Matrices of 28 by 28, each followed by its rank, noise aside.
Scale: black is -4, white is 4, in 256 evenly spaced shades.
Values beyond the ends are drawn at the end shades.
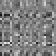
three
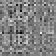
four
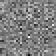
six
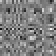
three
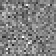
eight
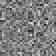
six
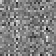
six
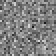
eight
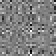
three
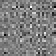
four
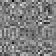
four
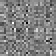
four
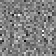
eight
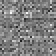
six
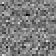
six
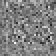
eight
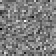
eight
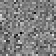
eight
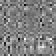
four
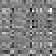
three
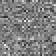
six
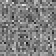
eight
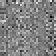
six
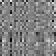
three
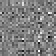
four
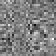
four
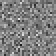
eight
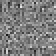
six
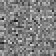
eight
